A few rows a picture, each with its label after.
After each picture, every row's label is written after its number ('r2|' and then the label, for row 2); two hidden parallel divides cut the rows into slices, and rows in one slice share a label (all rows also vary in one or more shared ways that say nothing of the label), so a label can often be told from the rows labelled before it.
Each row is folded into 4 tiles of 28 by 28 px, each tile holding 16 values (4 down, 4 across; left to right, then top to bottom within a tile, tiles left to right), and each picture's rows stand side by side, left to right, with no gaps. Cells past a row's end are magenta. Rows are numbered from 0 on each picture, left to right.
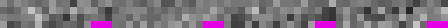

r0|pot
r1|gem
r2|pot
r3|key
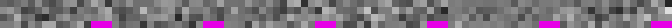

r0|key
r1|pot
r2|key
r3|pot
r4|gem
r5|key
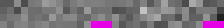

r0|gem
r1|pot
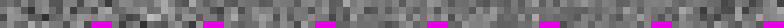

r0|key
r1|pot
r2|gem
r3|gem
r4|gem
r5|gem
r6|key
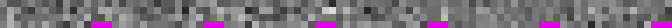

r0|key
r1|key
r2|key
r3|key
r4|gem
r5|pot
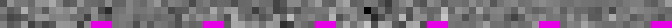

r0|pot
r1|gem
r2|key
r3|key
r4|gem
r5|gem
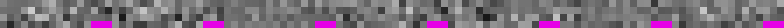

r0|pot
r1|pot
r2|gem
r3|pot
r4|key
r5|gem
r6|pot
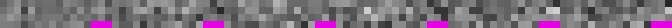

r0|gem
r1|pot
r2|pot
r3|pot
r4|key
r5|key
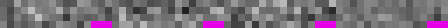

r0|pot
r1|key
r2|pot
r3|gem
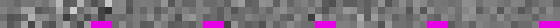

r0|pot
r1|gem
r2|gem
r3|gem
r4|gem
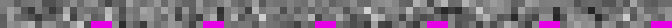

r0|key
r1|pot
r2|gem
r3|pot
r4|pot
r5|key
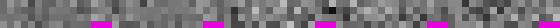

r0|gem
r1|gem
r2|pot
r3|pot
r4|key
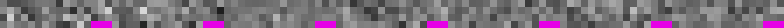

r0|key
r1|pot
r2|gem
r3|key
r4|gem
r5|pot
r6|gem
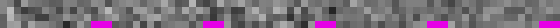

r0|key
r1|pot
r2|pot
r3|gem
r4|gem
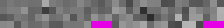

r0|gem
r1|key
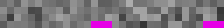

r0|gem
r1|pot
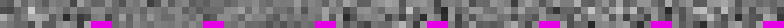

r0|pot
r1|gem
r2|gem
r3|pot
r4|pot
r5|pot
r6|pot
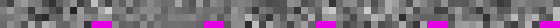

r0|key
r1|gem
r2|key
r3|pot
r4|key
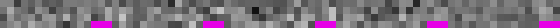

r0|key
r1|key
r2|key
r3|key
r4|gem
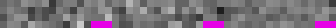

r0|key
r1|pot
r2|gem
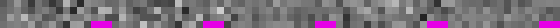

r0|key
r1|key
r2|gem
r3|pot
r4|gem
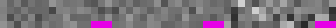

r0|gem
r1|gem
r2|pot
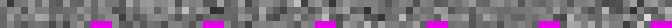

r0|gem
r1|pot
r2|gem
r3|key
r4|gem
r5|key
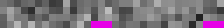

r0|key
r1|pot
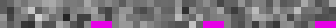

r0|pot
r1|key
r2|pot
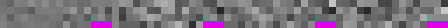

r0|gem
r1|pot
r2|pot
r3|key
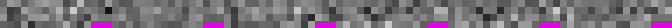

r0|pot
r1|gem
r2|pot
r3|key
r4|key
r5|key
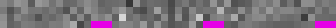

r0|gem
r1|key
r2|gem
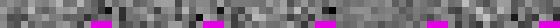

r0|pot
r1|pot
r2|pot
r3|gem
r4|pot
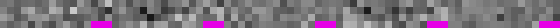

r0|pot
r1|key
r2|gem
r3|key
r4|gem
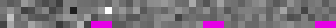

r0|key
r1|gem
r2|gem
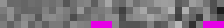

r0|gem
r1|pot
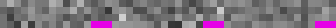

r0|pot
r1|key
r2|gem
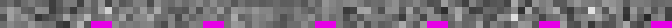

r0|key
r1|gem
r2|gem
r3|pot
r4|key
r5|pot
